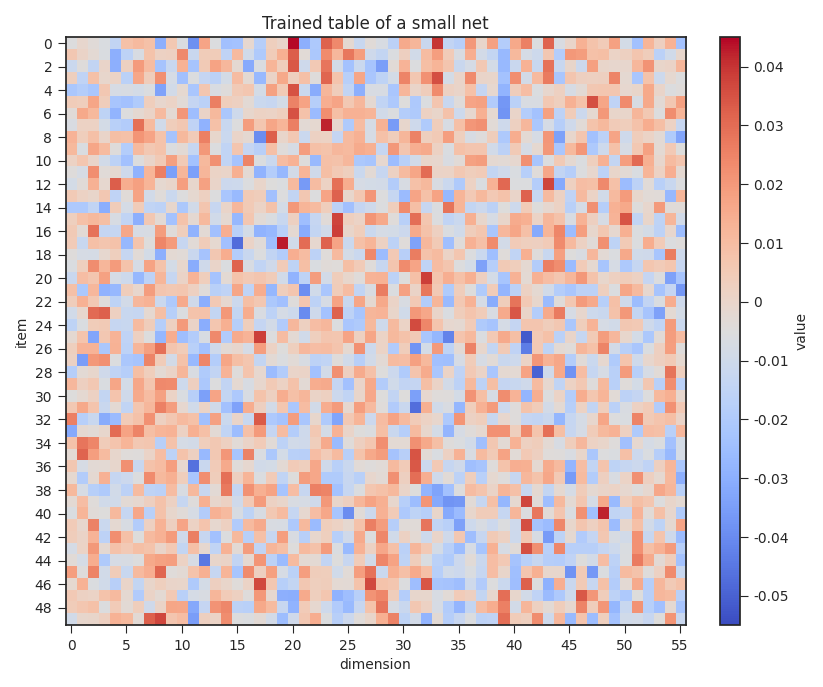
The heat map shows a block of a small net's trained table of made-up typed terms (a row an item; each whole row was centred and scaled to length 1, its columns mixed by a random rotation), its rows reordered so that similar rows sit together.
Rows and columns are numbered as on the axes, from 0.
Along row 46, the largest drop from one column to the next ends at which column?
33
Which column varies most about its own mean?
31
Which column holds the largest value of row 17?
19
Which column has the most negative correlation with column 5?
36
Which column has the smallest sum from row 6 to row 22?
11
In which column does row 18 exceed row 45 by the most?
47
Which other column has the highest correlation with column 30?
15
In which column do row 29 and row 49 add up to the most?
8
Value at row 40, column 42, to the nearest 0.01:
0.03
